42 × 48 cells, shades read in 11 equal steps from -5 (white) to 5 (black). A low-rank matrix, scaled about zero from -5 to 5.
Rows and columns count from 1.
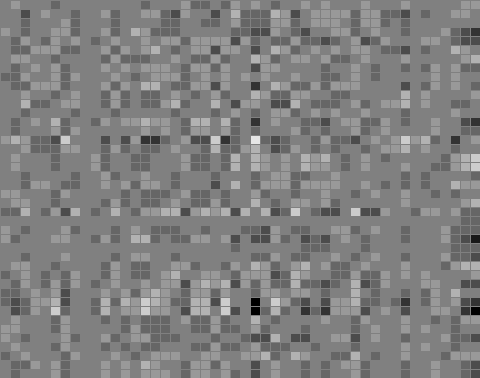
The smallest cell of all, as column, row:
26, 16
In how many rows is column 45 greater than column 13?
13
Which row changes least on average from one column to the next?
25
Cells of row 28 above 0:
8
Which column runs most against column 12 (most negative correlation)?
34
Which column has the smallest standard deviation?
9
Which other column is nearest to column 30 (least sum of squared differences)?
18
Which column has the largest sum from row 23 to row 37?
48
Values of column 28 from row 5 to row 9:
1 -2 1 -1 0
